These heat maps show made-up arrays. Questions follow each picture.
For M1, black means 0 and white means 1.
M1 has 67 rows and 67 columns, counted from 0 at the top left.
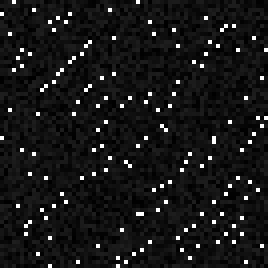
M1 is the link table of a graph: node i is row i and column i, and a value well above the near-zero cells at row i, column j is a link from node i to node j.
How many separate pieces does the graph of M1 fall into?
2
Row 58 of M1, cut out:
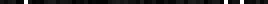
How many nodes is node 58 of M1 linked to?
3
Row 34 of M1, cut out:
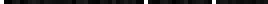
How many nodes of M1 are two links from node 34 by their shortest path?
5
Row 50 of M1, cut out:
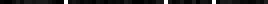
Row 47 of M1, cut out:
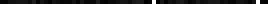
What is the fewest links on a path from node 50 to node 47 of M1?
7
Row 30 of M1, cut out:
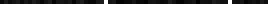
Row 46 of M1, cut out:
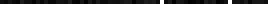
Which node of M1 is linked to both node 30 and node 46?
node 57
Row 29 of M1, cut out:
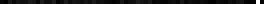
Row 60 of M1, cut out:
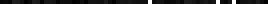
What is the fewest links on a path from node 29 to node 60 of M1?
5
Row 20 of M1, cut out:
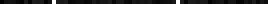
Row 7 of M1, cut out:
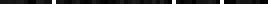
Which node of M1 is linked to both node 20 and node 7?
node 13
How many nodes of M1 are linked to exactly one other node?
2
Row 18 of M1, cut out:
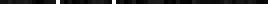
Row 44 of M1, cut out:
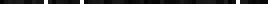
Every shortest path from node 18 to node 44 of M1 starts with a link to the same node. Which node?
node 14
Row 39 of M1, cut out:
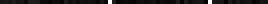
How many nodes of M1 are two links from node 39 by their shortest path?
2
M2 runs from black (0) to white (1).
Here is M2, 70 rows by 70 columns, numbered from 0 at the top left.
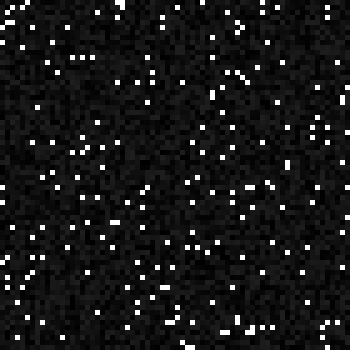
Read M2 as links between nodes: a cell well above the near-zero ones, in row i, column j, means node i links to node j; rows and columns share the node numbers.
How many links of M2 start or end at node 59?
1
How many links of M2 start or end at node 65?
11
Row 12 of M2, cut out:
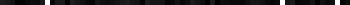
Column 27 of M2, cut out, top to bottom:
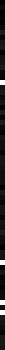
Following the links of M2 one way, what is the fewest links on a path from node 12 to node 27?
5
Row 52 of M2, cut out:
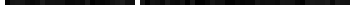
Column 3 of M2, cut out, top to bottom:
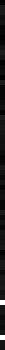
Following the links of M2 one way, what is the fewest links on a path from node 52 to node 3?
6
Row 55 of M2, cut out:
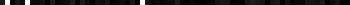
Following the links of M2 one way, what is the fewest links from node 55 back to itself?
2
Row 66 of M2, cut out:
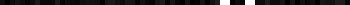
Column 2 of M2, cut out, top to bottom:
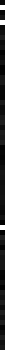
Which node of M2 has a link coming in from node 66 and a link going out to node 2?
node 45
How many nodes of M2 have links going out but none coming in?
4
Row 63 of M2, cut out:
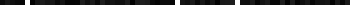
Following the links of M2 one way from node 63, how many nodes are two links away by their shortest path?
9
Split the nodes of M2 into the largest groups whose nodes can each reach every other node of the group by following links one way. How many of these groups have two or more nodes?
1
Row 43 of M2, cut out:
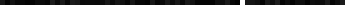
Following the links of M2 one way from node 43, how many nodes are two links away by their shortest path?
5
